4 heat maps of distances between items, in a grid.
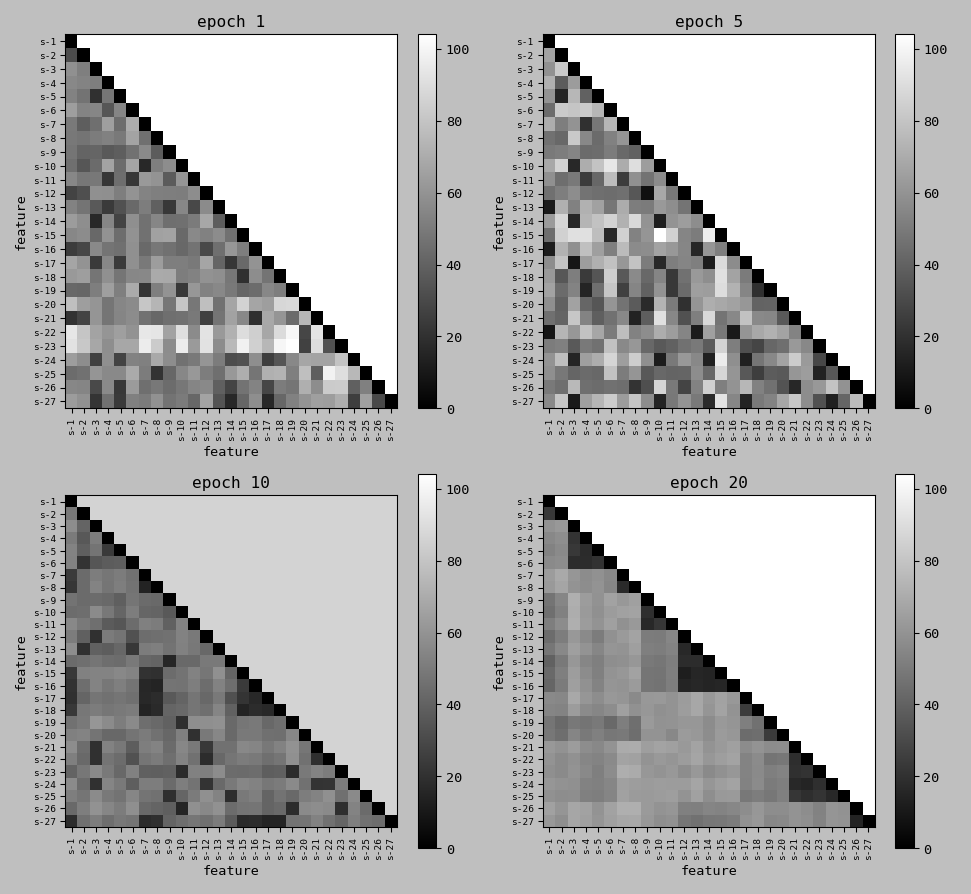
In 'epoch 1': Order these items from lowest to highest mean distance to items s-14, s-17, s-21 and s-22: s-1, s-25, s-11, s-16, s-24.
s-24, s-11, s-16, s-1, s-25
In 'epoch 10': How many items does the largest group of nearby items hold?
8
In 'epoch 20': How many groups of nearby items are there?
9
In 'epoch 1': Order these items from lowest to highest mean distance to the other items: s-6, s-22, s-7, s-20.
s-7, s-6, s-20, s-22
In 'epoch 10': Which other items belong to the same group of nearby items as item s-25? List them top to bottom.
s-9, s-14
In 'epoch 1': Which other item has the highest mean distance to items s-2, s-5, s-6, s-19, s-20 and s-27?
s-23
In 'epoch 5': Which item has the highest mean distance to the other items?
s-15
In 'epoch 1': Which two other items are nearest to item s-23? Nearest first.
s-20, s-22
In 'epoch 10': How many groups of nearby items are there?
7
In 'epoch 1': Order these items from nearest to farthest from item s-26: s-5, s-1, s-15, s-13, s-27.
s-5, s-27, s-13, s-15, s-1
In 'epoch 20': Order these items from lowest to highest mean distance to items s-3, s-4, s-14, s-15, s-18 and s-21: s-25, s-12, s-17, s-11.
s-12, s-25, s-17, s-11
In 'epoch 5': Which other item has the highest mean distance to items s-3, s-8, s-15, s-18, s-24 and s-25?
s-6
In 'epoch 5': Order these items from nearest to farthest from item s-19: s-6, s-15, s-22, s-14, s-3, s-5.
s-5, s-3, s-14, s-22, s-6, s-15
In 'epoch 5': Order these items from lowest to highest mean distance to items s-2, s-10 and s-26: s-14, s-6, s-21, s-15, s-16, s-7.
s-21, s-7, s-14, s-16, s-6, s-15
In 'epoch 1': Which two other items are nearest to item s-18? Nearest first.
s-15, s-24
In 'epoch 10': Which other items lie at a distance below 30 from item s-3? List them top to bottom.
s-12, s-21, s-22, s-24
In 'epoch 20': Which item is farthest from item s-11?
s-3
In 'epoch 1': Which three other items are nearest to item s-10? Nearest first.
s-7, s-19, s-2
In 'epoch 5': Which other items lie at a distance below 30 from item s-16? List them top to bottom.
s-1, s-13, s-22
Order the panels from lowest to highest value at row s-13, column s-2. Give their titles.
epoch 10, epoch 1, epoch 20, epoch 5
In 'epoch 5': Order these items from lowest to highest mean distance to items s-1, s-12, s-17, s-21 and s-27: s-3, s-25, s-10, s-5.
s-3, s-25, s-10, s-5
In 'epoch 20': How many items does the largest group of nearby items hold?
5
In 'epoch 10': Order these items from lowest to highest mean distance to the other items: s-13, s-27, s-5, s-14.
s-27, s-14, s-5, s-13
